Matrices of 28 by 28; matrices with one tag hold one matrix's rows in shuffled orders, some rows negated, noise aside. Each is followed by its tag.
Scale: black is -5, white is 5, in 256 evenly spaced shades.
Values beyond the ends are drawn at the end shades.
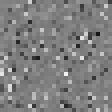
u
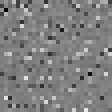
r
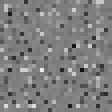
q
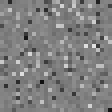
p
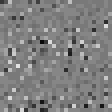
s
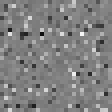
q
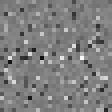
q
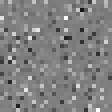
u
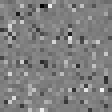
s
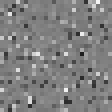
u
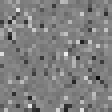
u
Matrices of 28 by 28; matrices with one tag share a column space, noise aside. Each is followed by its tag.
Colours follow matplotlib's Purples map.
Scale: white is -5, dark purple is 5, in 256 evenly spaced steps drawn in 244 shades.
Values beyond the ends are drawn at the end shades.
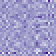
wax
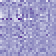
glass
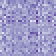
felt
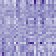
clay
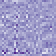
wax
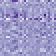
glass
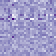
glass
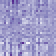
clay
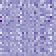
felt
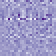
glass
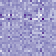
glass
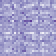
felt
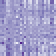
clay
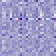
glass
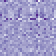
glass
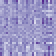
clay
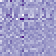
glass
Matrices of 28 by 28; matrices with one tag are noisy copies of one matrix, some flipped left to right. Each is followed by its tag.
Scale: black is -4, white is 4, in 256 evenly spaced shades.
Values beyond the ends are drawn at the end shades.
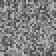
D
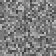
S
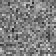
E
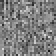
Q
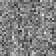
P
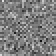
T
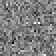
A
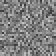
T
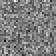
A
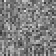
Q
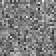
P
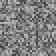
P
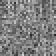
Q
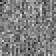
Q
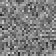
T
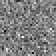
T
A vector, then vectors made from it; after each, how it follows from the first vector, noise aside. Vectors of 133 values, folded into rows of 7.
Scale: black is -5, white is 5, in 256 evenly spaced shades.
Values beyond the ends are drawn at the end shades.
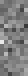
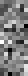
scaled up.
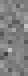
negated, partly zeroed.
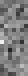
copied.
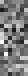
scaled up.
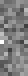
copied.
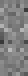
negated, partly zeroed.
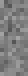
wrapped around, negated, shrunk.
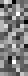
wrapped around, scaled up.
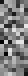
negated, scaled up.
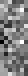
negated, scaled up.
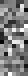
negated, scaled up.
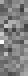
copied.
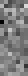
wrapped around, negated.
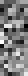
scaled up.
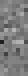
negated, partly zeroed.
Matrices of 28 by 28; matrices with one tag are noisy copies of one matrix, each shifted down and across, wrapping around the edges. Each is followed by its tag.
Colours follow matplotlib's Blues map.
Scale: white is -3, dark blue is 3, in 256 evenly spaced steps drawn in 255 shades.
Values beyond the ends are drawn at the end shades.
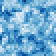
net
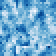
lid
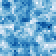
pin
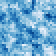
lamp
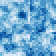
pin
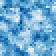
lamp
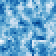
lid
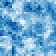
lamp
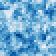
net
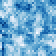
lamp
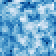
pin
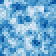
pin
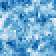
net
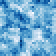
lamp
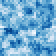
pin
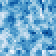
lid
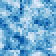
lamp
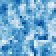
lid
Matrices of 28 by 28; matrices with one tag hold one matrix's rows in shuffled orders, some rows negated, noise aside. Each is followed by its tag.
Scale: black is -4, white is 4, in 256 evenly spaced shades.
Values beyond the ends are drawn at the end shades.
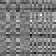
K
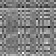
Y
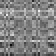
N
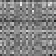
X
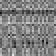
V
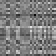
K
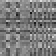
K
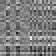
K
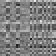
K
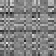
N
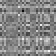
Y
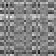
N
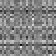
X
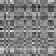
N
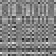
V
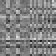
K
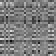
N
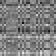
Y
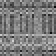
X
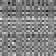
V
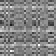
N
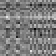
K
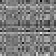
Y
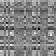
N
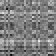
N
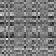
N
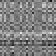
X
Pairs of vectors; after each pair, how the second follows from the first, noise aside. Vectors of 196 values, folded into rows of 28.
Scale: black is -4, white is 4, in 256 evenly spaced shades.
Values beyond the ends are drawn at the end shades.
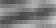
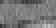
reversed, negated, partly zeroed.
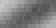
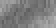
reversed, shrunk.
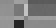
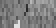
negated, partly zeroed.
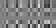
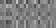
reversed, shrunk.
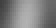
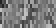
sign-scrambled.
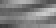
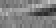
negated, partly zeroed.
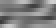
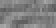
reversed, shrunk.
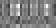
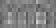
reversed, shrunk.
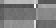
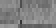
reversed, negated, shrunk.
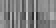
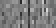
reversed, negated, partly zeroed.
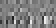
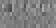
reversed, negated, shrunk.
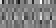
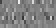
negated, partly zeroed.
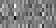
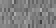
reversed, negated, shrunk.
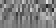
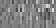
negated, partly zeroed.
